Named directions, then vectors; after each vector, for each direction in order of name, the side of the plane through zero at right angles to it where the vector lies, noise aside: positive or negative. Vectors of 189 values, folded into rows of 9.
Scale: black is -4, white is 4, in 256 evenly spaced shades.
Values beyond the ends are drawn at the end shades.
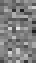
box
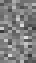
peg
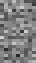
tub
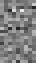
negative, positive, negative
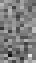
negative, negative, positive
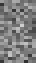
positive, positive, positive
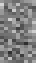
negative, negative, negative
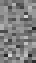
positive, positive, negative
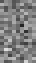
negative, negative, negative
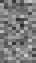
positive, negative, negative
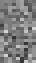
negative, negative, positive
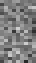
positive, positive, positive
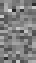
positive, negative, positive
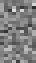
negative, positive, negative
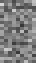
negative, negative, negative
